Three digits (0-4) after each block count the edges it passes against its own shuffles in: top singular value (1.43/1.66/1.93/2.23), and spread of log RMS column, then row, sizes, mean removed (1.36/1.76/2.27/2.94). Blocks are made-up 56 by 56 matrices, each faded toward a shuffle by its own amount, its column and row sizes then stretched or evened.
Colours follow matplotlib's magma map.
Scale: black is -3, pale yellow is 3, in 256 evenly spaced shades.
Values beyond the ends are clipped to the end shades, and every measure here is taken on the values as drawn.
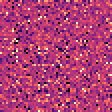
2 2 0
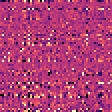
4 2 4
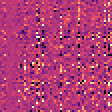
3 4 2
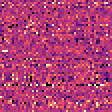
3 2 3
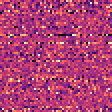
2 0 4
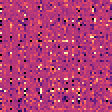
0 4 3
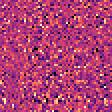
3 2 2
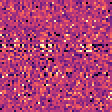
3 0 3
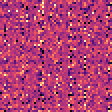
0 4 0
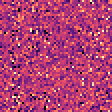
0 2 1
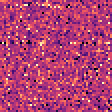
1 1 1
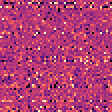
3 1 3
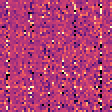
1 4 1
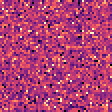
1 0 0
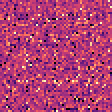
2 1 2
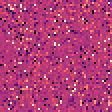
0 1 0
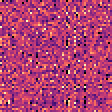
3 3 0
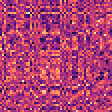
4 1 1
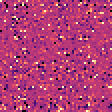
1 2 2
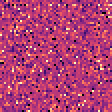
2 0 0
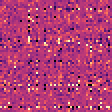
1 4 3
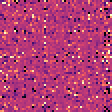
0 3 2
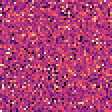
0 1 2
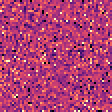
0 1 0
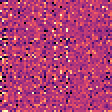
3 3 2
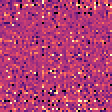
1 2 3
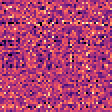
3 1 2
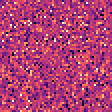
0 1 0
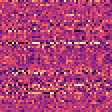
4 0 4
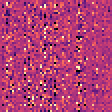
1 4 1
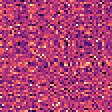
4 1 1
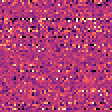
1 0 4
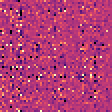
0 3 2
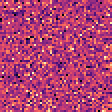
3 0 0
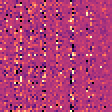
0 4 1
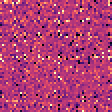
2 2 2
